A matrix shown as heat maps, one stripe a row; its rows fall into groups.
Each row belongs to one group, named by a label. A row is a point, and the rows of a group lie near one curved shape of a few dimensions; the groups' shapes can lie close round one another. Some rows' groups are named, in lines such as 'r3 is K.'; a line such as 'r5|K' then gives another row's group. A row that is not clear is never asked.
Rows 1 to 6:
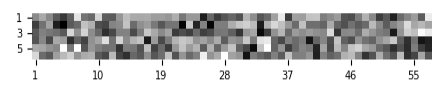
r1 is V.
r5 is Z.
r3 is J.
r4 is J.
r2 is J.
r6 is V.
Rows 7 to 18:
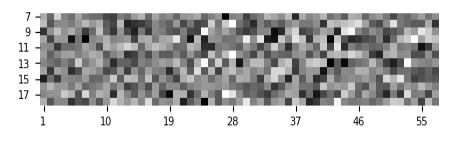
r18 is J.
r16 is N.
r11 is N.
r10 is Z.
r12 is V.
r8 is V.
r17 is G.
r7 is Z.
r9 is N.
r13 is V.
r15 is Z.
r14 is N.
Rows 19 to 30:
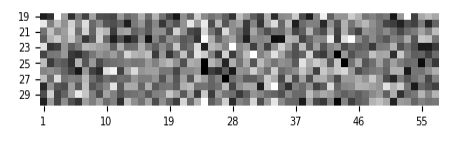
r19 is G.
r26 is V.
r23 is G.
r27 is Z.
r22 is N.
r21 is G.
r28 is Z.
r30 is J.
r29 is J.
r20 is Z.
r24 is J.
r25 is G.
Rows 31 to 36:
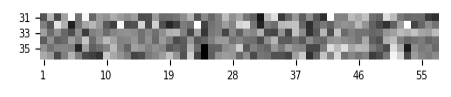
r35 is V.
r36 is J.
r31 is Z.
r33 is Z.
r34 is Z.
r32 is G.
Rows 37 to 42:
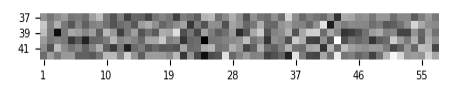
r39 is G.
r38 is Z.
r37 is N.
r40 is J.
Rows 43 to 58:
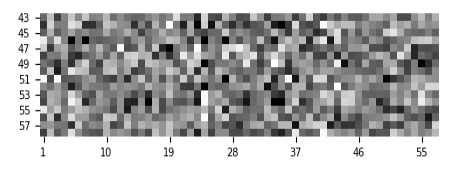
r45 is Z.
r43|G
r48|J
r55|Z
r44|N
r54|N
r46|Z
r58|N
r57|V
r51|Z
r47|G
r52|J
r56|J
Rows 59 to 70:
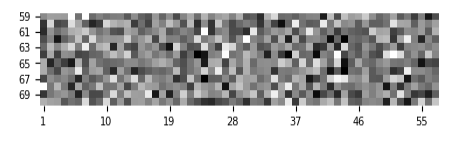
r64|Z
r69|J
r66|V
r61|J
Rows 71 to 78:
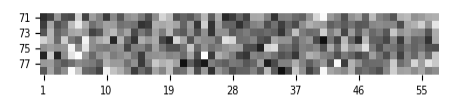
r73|N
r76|J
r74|G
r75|Z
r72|J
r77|J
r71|G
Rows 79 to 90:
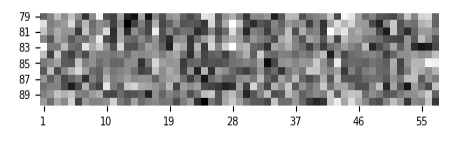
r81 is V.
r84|Z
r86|J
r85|J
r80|V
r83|G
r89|N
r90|V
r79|N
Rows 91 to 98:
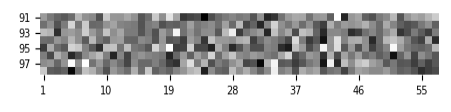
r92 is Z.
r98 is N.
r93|G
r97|Z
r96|N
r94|V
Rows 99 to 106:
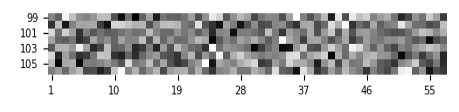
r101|Z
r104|N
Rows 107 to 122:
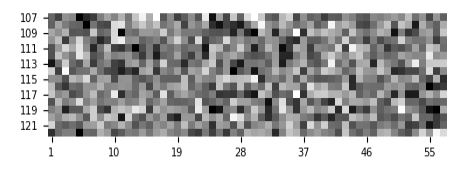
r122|J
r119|N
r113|G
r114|Z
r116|G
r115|V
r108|V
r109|V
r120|G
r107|J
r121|G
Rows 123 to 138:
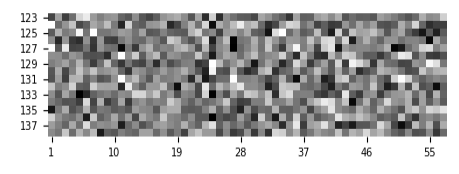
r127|Z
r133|J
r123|J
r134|G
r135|G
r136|V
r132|G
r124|G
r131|Z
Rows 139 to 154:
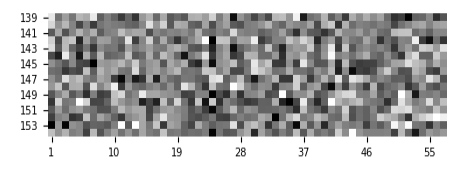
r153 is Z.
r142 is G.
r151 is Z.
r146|V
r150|N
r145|Z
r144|G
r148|G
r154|V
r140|Z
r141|Z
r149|V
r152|J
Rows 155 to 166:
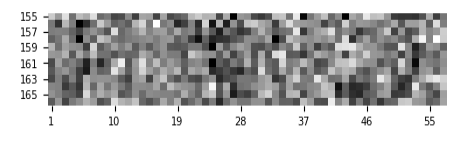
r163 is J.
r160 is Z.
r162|V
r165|V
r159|V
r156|J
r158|J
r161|V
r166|N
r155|Z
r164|V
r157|V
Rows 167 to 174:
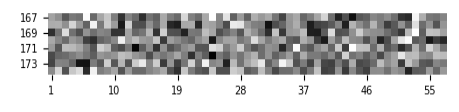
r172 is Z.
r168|G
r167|V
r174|G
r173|J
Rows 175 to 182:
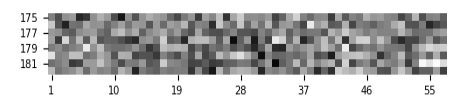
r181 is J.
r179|J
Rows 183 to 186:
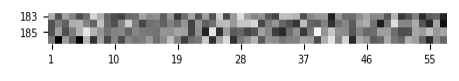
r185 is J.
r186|G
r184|V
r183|N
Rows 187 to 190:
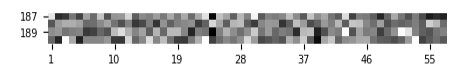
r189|J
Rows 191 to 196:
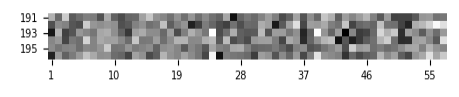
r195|N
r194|V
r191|Z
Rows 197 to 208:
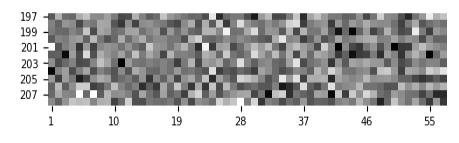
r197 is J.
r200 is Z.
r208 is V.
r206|N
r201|Z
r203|N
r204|G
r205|N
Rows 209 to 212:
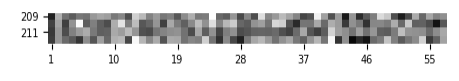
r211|N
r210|J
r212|V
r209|J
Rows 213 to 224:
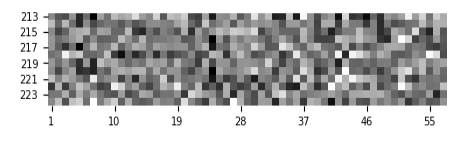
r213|Z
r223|Z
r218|N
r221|V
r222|N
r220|J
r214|Z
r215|V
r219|Z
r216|V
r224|G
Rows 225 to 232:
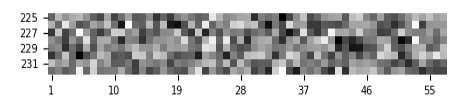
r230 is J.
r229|V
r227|N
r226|G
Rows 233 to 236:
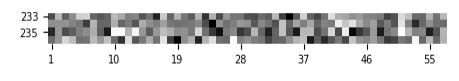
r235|N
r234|V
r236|G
